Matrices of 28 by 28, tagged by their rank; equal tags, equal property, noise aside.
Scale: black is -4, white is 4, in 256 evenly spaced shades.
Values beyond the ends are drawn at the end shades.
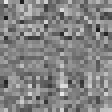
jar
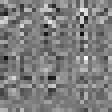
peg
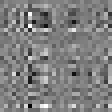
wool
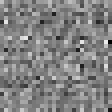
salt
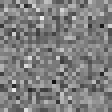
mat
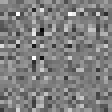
jar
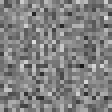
mat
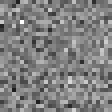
mat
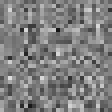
jar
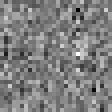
salt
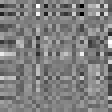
wool
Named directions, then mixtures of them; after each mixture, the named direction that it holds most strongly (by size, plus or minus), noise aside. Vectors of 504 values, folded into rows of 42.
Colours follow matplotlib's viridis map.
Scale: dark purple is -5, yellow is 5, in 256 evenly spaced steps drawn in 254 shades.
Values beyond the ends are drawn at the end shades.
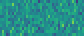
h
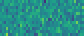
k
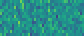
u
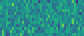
h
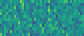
u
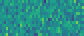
k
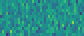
h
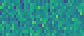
u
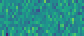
h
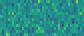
h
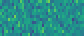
u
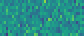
k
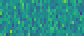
u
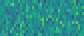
k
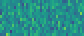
u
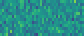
k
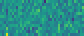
k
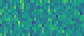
u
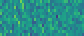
u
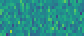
u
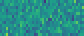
k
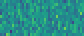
u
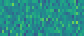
k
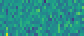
k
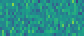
h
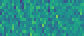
u
